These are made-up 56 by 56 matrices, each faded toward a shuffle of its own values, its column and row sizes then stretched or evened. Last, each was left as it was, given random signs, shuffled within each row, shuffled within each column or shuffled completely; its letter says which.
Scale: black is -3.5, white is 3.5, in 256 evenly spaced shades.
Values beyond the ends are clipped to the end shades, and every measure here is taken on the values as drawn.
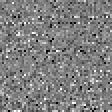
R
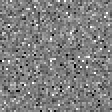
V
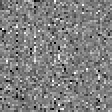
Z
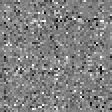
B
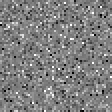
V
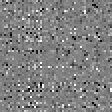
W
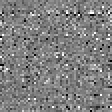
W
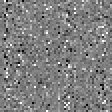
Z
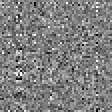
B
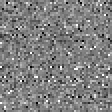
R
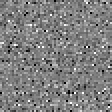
R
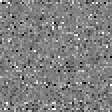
R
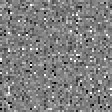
Z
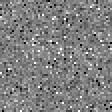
V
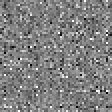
B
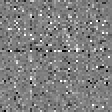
W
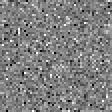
V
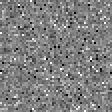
V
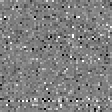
R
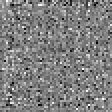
B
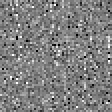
Z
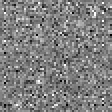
B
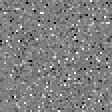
V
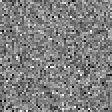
R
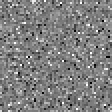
V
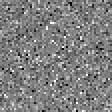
V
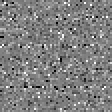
R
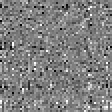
W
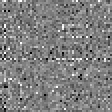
W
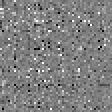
B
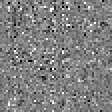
B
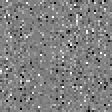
Z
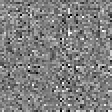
W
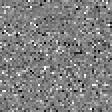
R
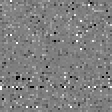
R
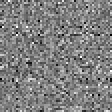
W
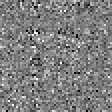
B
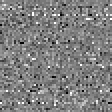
R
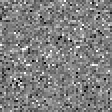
V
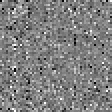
B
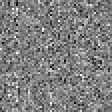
Z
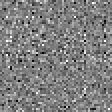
W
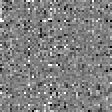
B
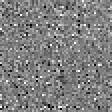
B
